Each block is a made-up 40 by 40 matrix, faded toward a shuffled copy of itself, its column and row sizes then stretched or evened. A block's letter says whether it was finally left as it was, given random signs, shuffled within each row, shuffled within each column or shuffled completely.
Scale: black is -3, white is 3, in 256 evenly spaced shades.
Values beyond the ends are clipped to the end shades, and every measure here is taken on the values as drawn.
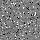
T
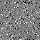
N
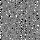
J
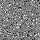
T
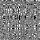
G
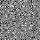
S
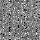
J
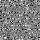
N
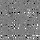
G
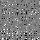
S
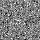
T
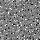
T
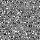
N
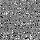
N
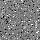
T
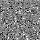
N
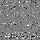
N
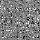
S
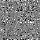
S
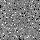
T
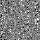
J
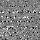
N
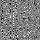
J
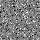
T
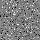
T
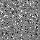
J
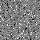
T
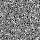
T
